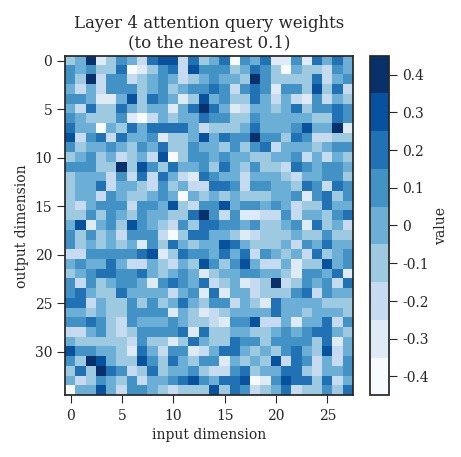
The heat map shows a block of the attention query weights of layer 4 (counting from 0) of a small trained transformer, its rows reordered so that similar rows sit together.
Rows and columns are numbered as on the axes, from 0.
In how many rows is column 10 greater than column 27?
15
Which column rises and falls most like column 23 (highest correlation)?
11
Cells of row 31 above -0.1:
17
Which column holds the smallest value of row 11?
21
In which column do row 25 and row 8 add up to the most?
0
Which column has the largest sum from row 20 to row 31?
25
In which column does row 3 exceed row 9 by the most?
24
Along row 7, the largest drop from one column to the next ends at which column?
27
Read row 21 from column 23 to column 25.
-0.1 -0.1 0.3
